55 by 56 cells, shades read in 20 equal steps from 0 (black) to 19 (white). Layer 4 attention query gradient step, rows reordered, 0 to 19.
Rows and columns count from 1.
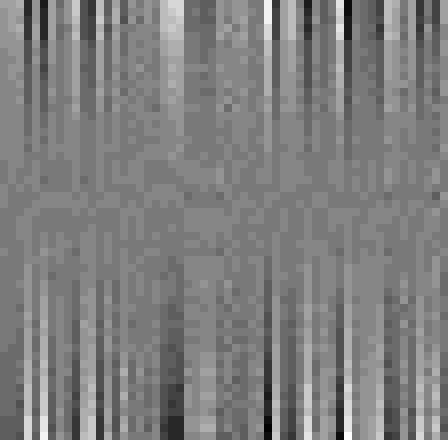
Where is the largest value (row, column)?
55, 44
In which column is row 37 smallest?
34
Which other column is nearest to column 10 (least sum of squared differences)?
13
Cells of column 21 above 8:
37
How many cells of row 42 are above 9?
23
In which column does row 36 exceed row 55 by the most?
43
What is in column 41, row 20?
9
